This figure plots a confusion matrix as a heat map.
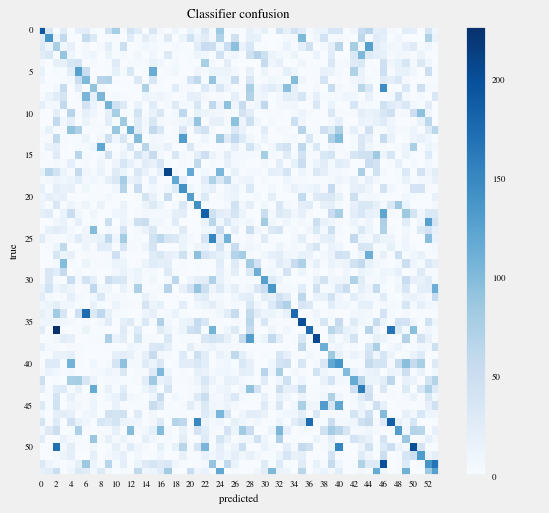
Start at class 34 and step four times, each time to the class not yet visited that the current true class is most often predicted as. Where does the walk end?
46
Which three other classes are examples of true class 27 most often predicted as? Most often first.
44, 21, 26
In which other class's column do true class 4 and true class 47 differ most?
36
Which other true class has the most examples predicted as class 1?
17
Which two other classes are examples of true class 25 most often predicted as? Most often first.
23, 52
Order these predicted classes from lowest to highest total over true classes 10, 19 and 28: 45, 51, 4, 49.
45, 49, 4, 51
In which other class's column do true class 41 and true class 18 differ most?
16
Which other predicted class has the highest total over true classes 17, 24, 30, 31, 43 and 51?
7
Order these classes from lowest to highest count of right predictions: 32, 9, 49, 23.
32, 23, 49, 9
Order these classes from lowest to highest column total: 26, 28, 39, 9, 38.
38, 9, 26, 28, 39
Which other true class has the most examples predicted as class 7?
43
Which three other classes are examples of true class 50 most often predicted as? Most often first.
2, 40, 22
